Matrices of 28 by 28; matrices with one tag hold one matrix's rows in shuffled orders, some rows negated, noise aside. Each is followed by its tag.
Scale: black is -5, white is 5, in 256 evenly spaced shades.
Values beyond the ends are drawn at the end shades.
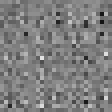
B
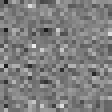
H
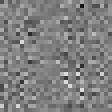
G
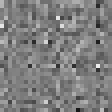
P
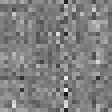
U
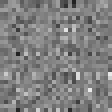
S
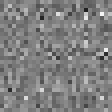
B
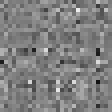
P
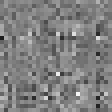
P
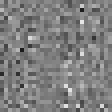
G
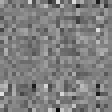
P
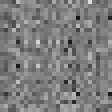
S
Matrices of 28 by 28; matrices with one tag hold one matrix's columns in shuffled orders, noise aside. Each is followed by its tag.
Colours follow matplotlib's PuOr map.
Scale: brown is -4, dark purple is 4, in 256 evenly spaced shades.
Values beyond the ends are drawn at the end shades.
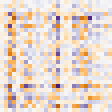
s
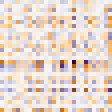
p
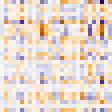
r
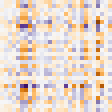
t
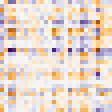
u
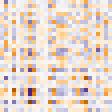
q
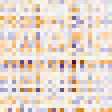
p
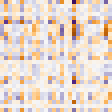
r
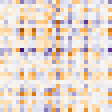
u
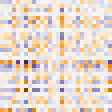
p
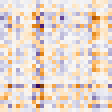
s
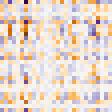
r
